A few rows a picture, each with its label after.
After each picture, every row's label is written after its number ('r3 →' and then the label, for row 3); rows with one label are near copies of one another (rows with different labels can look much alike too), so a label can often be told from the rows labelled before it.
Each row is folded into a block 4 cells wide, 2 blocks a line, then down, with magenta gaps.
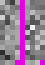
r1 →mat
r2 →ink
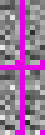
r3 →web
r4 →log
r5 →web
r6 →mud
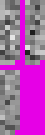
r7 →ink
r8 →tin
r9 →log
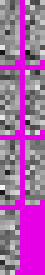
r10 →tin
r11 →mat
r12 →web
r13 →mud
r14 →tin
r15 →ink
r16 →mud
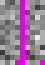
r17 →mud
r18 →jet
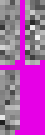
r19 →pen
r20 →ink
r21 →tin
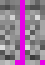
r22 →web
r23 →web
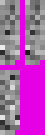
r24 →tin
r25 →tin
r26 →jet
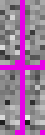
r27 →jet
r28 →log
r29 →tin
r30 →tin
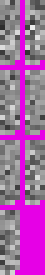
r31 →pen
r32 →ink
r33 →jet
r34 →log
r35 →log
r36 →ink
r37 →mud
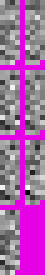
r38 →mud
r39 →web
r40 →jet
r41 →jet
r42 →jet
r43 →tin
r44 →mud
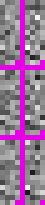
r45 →log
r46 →web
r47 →mud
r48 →jet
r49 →mud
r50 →tin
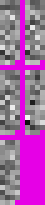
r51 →web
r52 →ink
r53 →ink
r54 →tin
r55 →mud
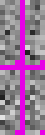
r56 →log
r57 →tin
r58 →pen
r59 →ink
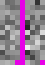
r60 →ink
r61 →pen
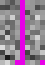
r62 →web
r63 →jet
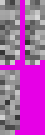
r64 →mud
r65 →mud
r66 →log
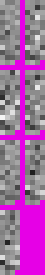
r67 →log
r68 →jet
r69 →pen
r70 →jet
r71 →log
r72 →tin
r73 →tin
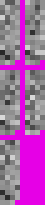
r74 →mat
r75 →tin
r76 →tin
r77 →ink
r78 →mat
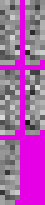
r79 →jet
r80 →tin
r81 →ink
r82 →mat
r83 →tin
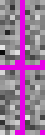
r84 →tin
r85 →jet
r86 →mud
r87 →jet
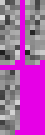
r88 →mat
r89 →tin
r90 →pen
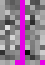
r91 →ink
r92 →mat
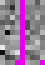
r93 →tin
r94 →pen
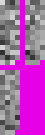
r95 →mud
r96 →mat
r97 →log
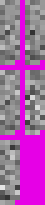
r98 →log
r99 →log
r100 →log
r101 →ink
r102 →jet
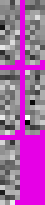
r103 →pen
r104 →web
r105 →web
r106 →tin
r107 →mud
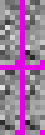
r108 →ink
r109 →mat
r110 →mat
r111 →mat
